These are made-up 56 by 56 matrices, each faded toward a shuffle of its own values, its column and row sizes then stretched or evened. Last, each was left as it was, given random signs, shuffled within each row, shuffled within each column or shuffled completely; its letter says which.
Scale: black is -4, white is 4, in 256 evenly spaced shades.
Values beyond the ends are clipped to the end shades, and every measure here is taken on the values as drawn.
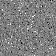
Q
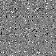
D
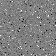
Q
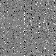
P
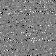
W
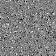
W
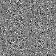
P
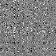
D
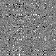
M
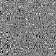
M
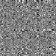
M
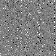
P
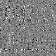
M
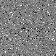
W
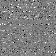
W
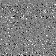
W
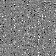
P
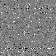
W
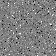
Q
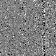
P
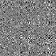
M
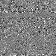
W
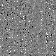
P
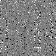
P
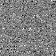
W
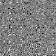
M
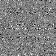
W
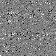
W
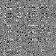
M
